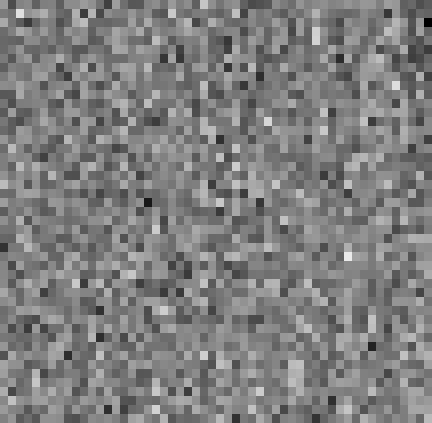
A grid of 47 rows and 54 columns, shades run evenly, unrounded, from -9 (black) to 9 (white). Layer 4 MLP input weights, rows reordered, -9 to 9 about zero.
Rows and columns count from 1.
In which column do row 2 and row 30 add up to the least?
31
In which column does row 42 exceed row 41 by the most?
5
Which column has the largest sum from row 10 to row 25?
26
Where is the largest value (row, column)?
29, 44
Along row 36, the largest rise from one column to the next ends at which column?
47
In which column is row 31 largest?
17
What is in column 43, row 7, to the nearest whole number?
-6
